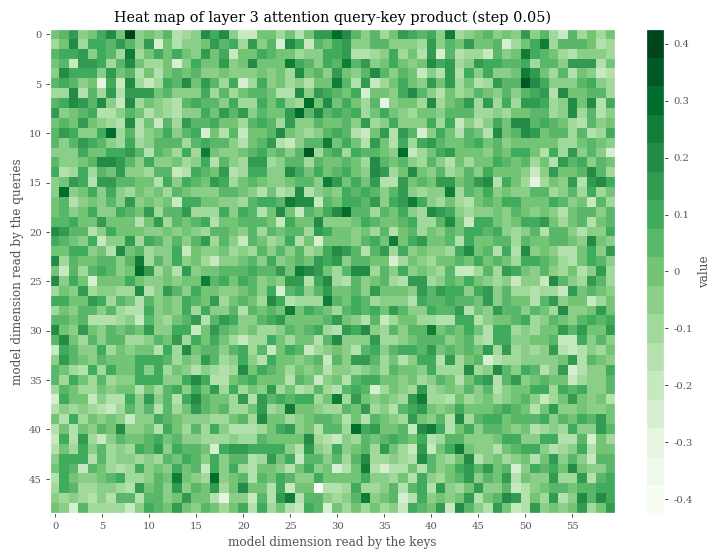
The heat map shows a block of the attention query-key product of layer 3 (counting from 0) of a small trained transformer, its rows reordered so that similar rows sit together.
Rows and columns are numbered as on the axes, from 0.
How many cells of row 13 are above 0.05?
11
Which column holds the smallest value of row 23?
36
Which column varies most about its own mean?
25
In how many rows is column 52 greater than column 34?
22
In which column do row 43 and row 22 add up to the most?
44
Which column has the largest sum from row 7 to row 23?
29
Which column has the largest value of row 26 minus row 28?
9
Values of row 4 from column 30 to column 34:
0.15 0 -0.05 0.05 0.2
